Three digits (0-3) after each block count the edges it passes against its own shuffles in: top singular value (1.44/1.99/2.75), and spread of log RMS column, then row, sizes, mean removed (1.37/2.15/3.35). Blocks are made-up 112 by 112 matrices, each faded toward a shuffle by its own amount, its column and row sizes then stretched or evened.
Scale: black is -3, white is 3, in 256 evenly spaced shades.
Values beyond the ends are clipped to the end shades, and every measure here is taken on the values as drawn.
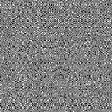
3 1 2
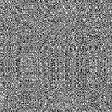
3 1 0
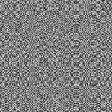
3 2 2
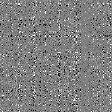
1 3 2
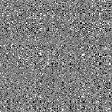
2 2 2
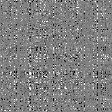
2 3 2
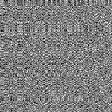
3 0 1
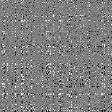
2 3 3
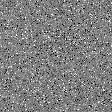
0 0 0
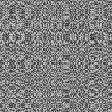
3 1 1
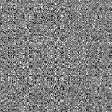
3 2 1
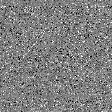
0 0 2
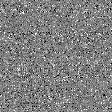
1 0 2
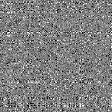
2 1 2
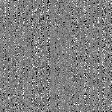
0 3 1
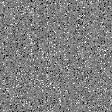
1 2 0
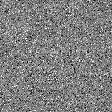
1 0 0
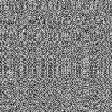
3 0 0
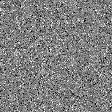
0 1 0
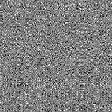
2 0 1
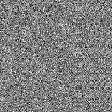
2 0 0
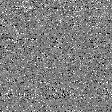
0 0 2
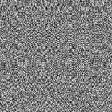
3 1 0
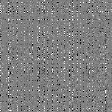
2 3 2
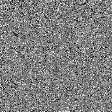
0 1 2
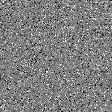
1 0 0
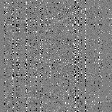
2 3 2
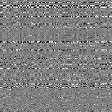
3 0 3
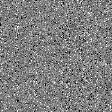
0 2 0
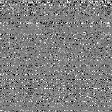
2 0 3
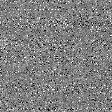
0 1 2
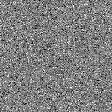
2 0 0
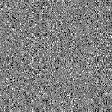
2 1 0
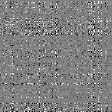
1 3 3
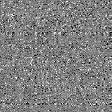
2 0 2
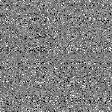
1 1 2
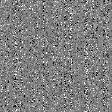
0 3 0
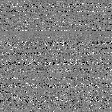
0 0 3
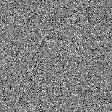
1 1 0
